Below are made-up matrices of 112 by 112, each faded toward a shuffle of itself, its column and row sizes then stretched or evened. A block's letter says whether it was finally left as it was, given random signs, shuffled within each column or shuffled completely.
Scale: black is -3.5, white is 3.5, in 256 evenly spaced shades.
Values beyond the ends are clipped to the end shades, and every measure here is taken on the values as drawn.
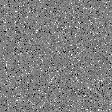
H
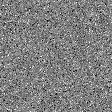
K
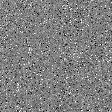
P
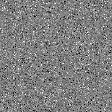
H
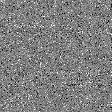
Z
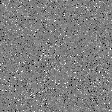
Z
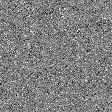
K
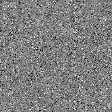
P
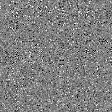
H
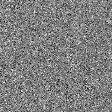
P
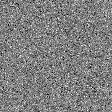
K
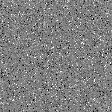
P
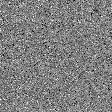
K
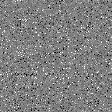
H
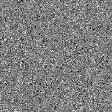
Z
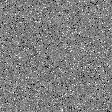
K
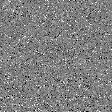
Z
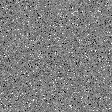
K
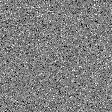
K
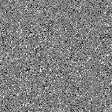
Z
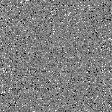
H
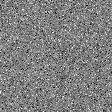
K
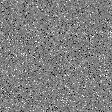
K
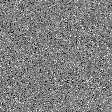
K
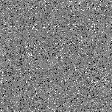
Z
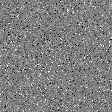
K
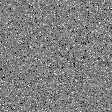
K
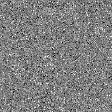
H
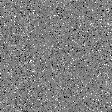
P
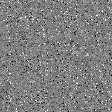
Z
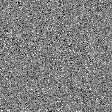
Z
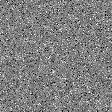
K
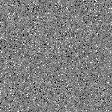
H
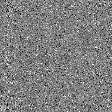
Z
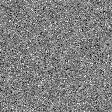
K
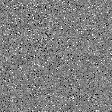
H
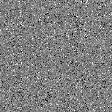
H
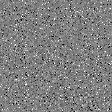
H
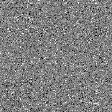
H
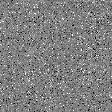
H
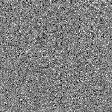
H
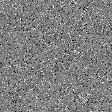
P
